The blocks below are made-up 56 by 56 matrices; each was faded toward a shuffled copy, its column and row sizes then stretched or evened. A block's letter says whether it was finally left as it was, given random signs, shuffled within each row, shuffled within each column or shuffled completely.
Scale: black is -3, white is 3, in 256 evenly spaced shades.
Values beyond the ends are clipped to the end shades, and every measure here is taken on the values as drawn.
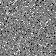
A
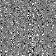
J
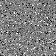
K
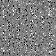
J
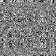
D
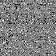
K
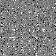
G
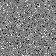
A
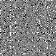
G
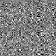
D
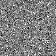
J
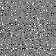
D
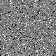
A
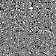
G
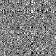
D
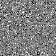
K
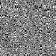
D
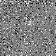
G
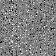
J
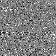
K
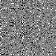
D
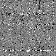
G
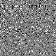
D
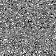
K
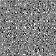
D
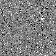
J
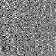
D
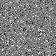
A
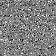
K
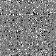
G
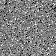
A
